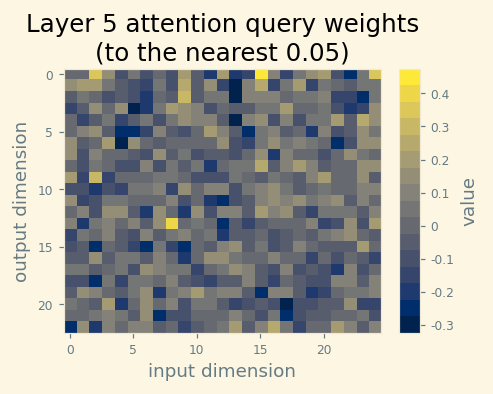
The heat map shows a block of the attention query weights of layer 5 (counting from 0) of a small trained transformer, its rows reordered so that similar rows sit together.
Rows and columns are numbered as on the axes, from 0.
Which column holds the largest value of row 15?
23
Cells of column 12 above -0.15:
19
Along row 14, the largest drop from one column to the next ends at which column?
12
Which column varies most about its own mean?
2
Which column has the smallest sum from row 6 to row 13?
1
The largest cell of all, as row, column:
0, 15
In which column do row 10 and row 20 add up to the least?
4
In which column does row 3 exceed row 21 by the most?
17
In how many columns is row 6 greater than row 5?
13
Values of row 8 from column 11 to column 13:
-0.2 0 0.05
